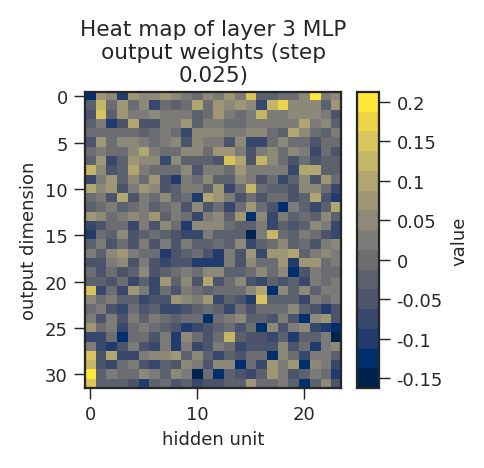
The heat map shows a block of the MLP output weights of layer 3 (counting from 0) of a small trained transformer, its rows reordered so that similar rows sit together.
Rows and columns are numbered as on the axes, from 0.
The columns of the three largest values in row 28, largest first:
0, 2, 8
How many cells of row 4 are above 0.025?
7
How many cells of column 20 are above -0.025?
18
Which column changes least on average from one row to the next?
1
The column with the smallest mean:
23
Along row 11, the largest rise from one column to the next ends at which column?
11
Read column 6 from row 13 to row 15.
0.075 -0.05 0
